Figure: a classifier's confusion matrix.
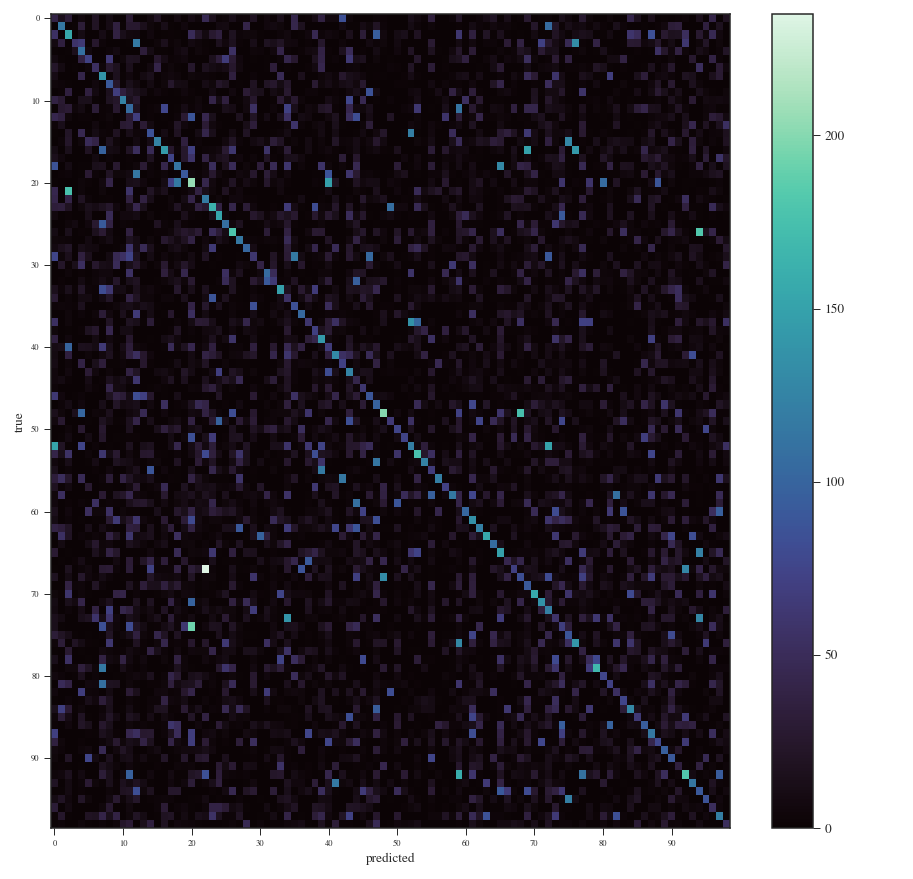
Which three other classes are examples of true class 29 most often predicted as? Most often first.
35, 46, 72
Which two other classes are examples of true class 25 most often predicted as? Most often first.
7, 73
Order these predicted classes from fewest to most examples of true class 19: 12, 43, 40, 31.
31, 43, 40, 12
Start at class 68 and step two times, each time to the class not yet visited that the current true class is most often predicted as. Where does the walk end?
4
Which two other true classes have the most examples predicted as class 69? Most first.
16, 94
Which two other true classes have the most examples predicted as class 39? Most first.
55, 52
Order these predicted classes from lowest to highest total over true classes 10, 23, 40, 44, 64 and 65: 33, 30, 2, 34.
30, 33, 2, 34
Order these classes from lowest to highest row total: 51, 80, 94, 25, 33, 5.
80, 25, 51, 5, 33, 94
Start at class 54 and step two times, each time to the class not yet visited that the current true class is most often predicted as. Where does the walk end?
61
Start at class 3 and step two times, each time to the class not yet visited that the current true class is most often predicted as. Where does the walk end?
59
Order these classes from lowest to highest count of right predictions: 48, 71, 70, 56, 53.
56, 71, 70, 53, 48
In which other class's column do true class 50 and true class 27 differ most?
95
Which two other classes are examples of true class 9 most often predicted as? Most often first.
46, 77
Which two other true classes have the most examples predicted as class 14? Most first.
55, 67
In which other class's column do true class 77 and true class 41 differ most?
93
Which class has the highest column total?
20
